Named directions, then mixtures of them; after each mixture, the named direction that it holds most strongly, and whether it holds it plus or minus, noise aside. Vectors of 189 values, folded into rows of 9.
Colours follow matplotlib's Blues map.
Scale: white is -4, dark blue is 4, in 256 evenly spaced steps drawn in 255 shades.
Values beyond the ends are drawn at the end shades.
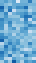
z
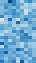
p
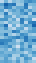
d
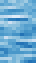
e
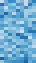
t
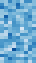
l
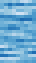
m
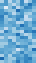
t, plus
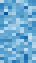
t, plus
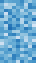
d, minus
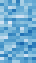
l, plus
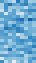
t, minus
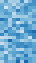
p, minus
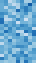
p, minus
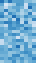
d, minus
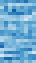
m, minus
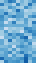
t, plus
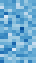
l, minus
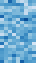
p, plus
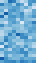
t, plus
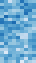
p, minus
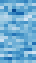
m, minus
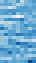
e, plus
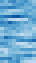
e, minus
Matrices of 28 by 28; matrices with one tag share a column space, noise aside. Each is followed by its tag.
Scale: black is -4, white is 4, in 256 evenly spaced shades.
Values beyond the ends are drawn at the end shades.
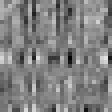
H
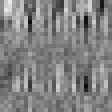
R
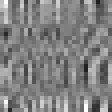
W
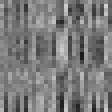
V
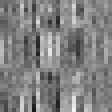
V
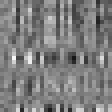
H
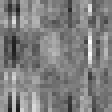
V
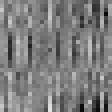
V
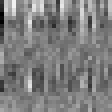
R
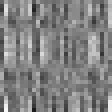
V
